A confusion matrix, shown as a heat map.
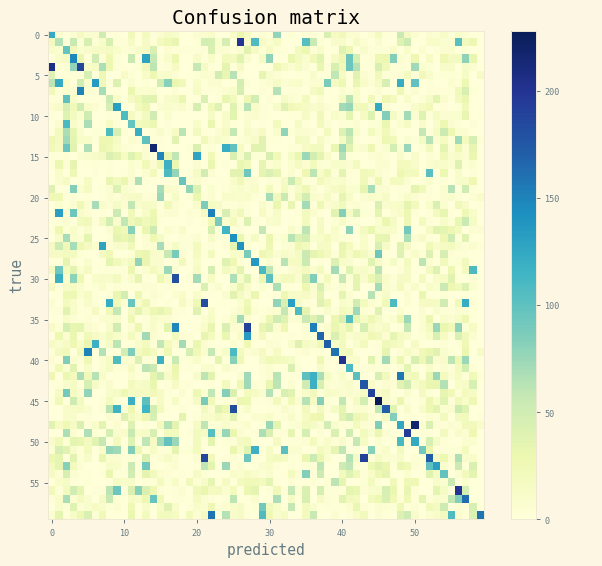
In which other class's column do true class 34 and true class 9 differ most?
45
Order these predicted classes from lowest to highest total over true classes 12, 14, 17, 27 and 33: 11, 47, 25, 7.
7, 11, 47, 25
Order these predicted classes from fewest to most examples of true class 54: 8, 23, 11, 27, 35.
23, 27, 8, 11, 35
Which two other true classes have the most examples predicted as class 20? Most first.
15, 30
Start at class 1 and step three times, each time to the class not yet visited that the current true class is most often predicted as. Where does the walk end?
4
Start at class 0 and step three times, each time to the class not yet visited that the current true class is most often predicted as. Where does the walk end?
11
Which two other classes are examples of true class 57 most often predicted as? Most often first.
14, 56
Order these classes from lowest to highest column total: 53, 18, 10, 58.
18, 10, 58, 53
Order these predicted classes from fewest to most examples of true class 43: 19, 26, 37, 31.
19, 26, 37, 31
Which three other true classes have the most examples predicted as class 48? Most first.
42, 6, 50
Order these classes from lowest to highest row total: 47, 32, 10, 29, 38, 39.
32, 47, 10, 38, 29, 39
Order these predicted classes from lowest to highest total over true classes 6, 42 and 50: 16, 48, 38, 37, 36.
37, 38, 36, 16, 48
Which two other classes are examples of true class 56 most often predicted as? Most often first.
9, 12
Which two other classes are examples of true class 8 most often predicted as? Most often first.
2, 41
